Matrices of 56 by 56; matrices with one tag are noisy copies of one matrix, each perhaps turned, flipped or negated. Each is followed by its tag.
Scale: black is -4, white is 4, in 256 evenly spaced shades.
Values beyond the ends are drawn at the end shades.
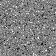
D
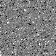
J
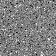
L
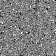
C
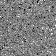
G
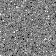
L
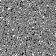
C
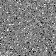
G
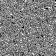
C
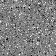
L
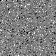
C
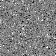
C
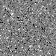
D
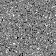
D
